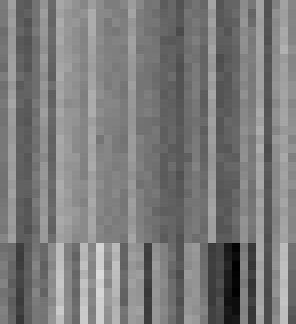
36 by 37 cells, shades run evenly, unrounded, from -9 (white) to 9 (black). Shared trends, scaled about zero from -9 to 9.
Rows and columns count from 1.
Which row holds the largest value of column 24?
18
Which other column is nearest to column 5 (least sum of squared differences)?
1
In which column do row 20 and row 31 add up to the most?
30
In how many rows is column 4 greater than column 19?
27
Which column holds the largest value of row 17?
34
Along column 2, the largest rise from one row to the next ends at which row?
28
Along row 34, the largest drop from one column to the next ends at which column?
31
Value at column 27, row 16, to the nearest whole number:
-2
